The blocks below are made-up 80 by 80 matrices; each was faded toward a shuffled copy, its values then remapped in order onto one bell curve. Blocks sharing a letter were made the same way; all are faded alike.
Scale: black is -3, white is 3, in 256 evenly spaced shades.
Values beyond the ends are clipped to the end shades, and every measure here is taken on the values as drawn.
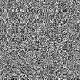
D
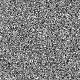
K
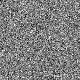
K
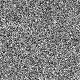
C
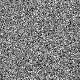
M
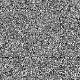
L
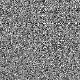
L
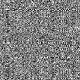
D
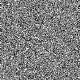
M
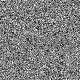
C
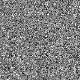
L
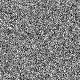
C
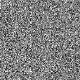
L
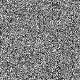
M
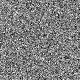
C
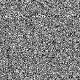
K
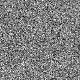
M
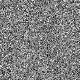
M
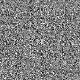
L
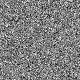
C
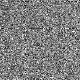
L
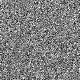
M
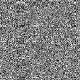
D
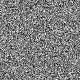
C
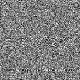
D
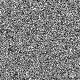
C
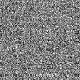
D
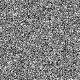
M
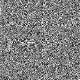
L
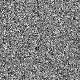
M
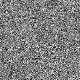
K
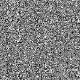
L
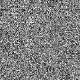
L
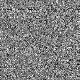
L
